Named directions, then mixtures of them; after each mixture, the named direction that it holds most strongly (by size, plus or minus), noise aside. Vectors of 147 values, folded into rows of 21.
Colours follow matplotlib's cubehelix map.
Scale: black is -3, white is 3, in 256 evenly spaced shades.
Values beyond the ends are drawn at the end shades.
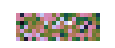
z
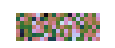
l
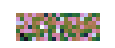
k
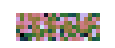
k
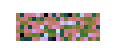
l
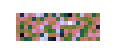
l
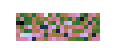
k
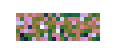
k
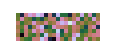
l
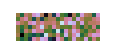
l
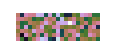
z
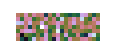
k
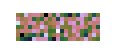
k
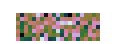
l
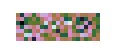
z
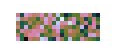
z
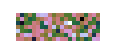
k
